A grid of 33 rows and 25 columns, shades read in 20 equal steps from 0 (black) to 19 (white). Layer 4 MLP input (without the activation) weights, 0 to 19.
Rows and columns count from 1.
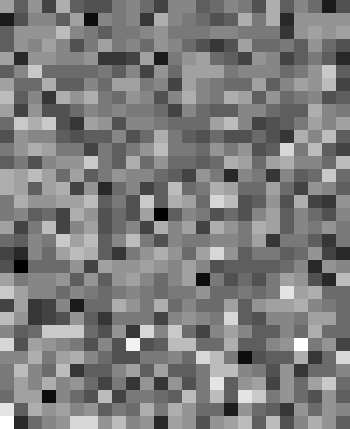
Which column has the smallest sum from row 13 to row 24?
8
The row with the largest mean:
33
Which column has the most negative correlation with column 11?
10
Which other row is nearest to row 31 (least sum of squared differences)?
6
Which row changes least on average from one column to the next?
3
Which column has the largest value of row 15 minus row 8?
4
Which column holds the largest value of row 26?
11
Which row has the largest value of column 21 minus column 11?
23
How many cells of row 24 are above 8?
14
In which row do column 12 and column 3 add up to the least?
17
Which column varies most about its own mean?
1
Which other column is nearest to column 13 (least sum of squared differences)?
5
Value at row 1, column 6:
7
